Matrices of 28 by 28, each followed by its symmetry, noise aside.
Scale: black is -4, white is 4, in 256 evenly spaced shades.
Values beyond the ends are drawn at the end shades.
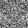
mirrored left to right.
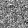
no symmetry.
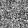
antisymmetric.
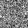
antisymmetric.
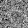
symmetric.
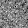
symmetric across the other diagonal.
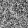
symmetric across the other diagonal.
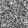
no symmetry.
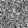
symmetric across the other diagonal.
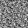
antisymmetric.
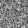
symmetric across the other diagonal.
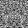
mirrored left to right.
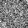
symmetric across the other diagonal.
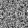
mirrored top to bottom.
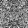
mirrored left to right.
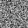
antisymmetric.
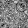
symmetric across the other diagonal.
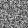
symmetric.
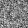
symmetric across the other diagonal.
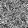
same after a half turn.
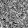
no symmetry.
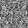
mirrored left to right.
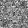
same after a half turn.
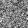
antisymmetric.
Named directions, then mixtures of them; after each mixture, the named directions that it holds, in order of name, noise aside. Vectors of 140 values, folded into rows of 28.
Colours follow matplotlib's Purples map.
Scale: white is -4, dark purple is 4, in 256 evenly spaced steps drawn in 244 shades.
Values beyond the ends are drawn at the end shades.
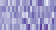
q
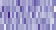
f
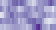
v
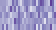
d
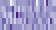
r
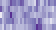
d, r, v.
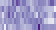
d, f, v.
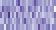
f.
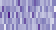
f.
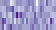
r.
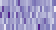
f.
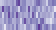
f, q, v.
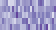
q, r.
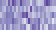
q, v.
